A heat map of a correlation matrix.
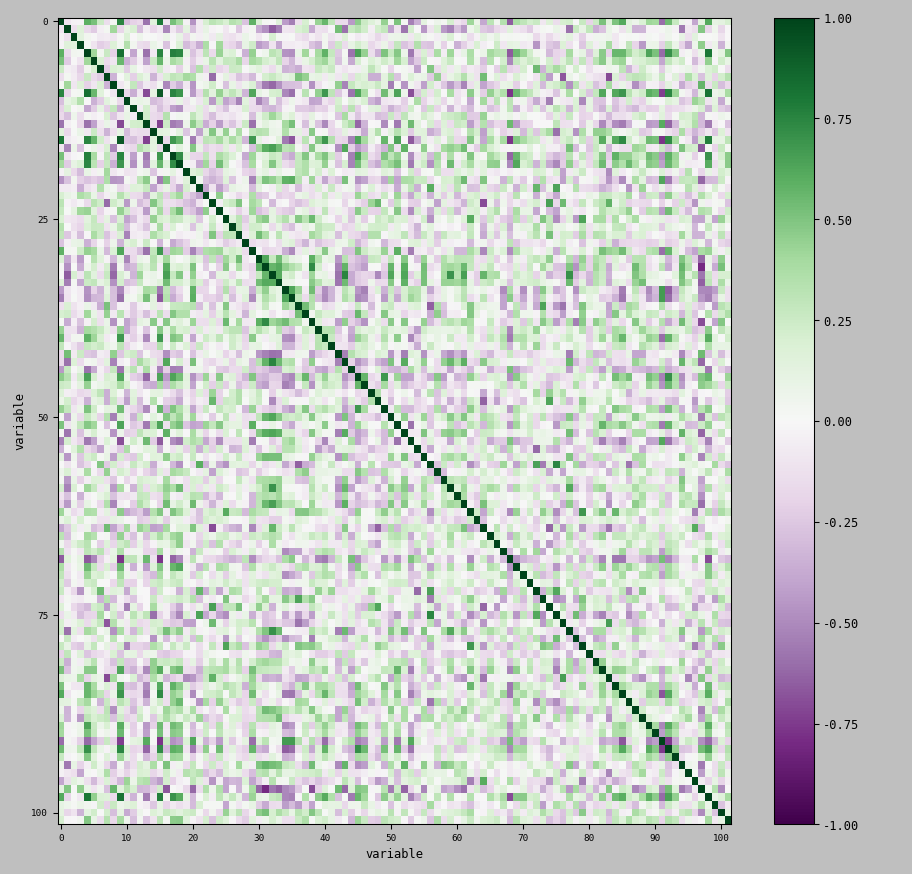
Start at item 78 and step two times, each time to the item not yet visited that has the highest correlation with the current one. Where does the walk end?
56
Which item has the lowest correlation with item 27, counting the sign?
10
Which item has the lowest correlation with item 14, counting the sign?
75
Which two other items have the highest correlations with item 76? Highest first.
83, 23
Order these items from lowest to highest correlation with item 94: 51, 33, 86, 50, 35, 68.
86, 68, 51, 35, 50, 33
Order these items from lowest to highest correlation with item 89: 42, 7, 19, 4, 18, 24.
42, 19, 7, 24, 18, 4
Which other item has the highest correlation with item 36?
73
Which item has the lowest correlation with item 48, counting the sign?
64
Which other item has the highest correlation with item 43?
32
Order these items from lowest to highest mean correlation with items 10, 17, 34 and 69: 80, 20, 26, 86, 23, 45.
23, 26, 80, 20, 45, 86
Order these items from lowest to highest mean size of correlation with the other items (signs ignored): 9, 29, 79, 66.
66, 79, 29, 9
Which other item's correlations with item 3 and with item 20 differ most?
97
